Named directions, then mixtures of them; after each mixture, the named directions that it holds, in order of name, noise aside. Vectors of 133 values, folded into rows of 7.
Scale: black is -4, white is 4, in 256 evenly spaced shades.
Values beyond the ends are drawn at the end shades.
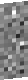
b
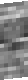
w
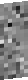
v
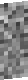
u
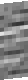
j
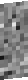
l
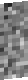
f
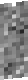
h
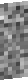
u, v.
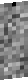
h, v.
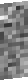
u, v, w.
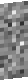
b, l, u.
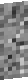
b, v.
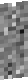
h.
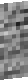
j, l, u.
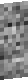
j, l, v.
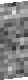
b, h, w.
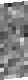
f, w.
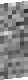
h, j, u.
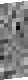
l, u.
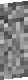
u.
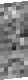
b, f, w.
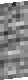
h, j.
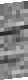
j.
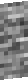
j, u, w.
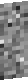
v.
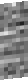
h, j.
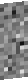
b.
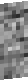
l, u, w.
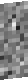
l.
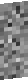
v.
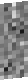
b, f, h.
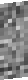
l, v, w.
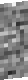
h, j, l.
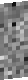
b, h, l.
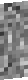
f, u, v.
